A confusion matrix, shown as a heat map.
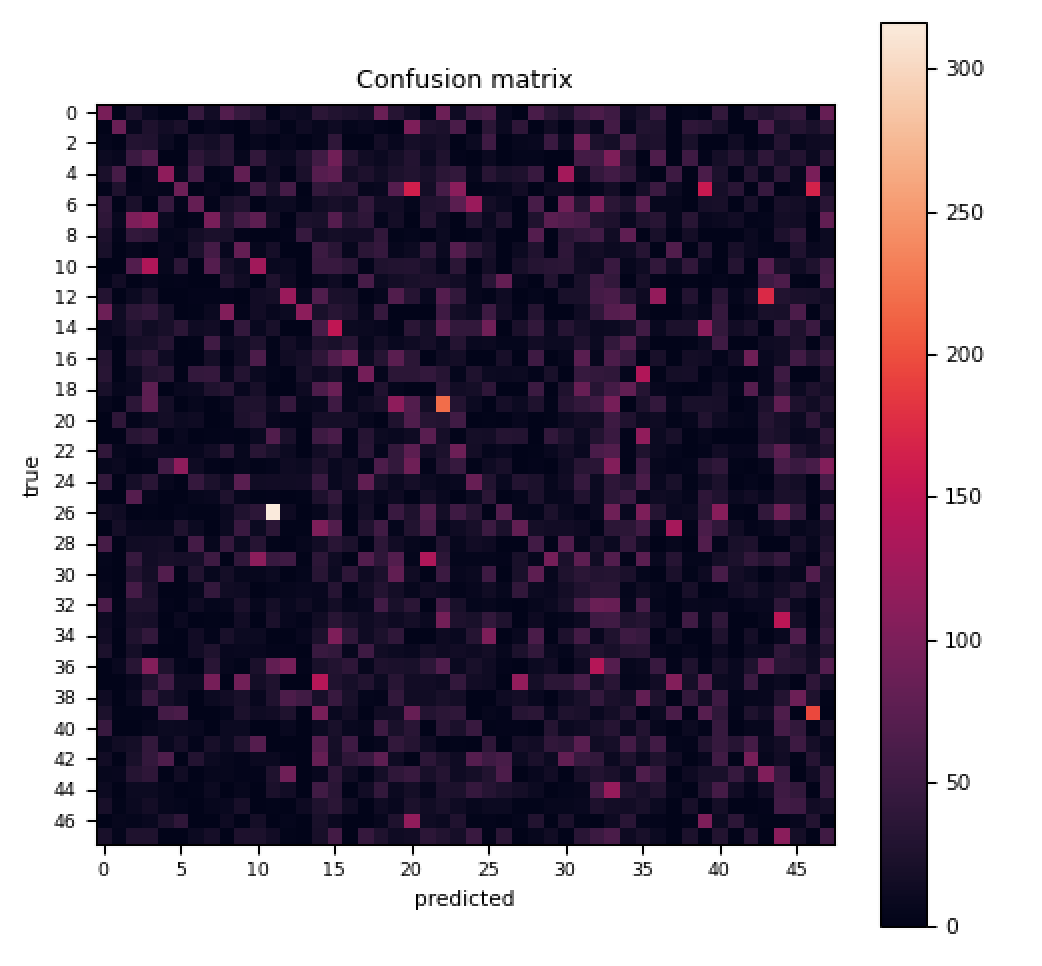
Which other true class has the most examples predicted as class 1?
4
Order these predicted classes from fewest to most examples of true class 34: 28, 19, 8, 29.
29, 8, 19, 28
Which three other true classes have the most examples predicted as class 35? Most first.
17, 21, 26
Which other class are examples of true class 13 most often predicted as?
8
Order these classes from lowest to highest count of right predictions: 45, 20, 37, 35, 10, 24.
35, 45, 20, 24, 37, 10
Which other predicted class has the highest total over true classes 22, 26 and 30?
11
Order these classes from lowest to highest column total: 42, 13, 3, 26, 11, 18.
13, 26, 42, 11, 18, 3
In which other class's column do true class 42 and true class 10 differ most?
3
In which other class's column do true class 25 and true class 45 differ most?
2
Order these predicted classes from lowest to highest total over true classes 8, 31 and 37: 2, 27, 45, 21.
21, 45, 2, 27
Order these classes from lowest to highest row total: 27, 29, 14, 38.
38, 27, 14, 29
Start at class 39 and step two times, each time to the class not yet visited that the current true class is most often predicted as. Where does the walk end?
20
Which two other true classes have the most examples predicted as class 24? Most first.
6, 42
